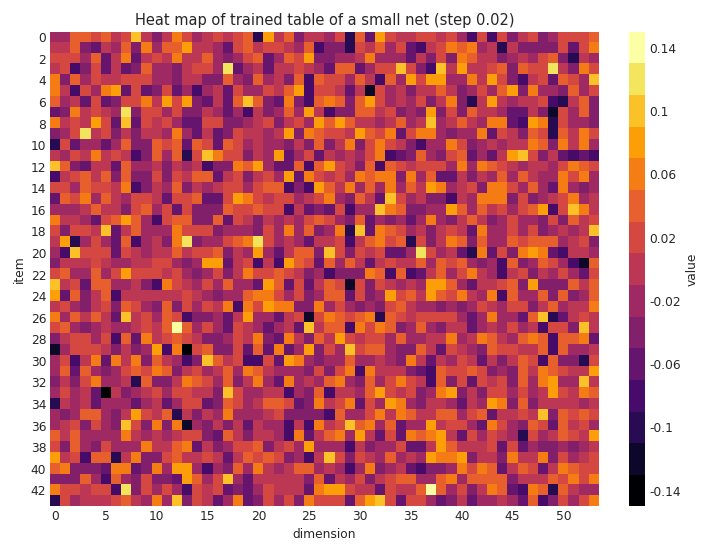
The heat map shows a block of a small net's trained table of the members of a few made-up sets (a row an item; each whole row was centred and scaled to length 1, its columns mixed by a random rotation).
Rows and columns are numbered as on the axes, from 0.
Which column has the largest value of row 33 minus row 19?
35
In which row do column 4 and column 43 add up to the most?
8
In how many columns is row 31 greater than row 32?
22
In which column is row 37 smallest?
46
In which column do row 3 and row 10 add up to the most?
17
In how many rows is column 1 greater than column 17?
23
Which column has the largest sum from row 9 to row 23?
12
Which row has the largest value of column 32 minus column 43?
0
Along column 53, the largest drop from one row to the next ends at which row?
19
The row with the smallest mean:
7
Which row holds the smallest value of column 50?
6
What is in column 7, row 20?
0.02
